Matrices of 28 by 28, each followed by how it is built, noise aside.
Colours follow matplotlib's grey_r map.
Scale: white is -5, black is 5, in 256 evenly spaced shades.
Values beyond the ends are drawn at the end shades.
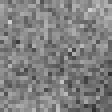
smooth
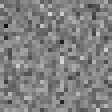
uneven columns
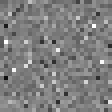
sparse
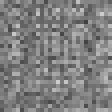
blocks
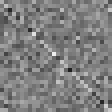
diagonal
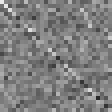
diagonal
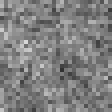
smooth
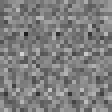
repeating columns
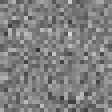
blocks
